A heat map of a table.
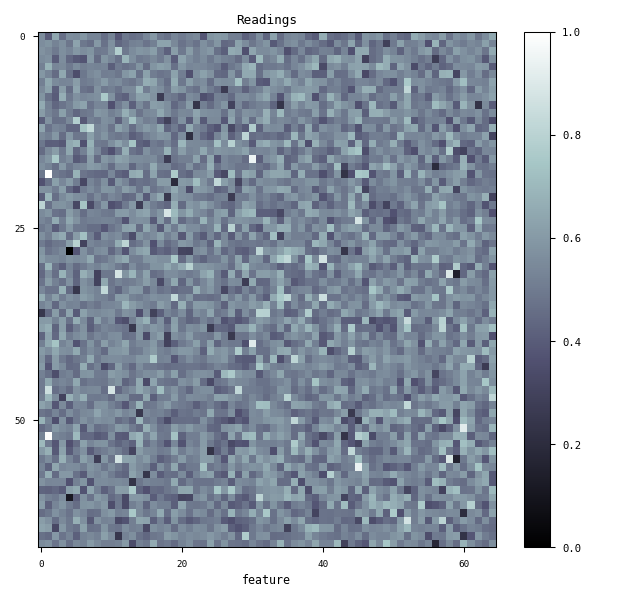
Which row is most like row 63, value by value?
37
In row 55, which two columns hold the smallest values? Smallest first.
59, 8
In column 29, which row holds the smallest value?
32
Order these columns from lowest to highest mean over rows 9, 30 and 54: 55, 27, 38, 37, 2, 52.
27, 2, 55, 37, 52, 38
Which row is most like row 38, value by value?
54
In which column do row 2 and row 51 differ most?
60
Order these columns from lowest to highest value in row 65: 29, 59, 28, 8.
28, 8, 59, 29
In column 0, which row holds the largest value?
22
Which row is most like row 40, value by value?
16
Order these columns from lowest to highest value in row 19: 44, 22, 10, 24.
10, 24, 44, 22
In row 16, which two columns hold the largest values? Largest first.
30, 2
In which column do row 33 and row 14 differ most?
5
